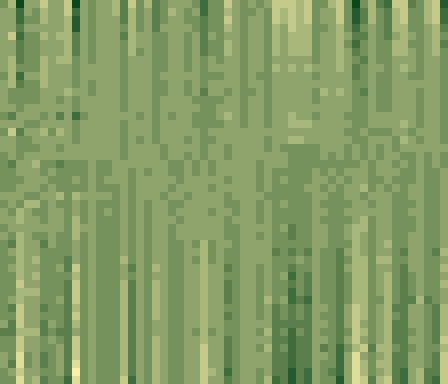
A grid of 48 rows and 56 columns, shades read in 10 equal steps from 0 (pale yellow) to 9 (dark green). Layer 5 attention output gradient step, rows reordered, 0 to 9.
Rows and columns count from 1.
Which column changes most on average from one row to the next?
2
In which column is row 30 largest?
37
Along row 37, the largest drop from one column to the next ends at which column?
10
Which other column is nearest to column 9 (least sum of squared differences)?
17
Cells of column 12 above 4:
10
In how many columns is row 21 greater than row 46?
18
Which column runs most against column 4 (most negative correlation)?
1
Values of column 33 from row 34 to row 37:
5 5 5 5
